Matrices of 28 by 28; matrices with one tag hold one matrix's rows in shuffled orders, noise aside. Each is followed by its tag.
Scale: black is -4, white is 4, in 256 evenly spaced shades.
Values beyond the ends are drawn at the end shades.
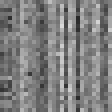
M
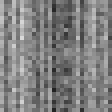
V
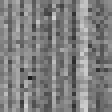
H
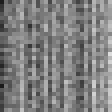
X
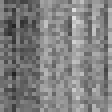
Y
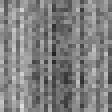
V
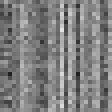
M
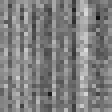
H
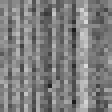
H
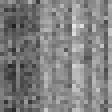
Y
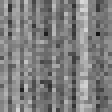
H
